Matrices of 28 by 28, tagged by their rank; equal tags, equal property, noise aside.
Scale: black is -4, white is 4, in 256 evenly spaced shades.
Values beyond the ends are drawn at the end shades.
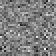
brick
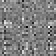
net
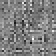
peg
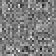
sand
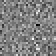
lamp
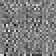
net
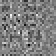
net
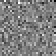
sand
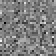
sand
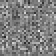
brick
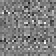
brick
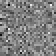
lamp
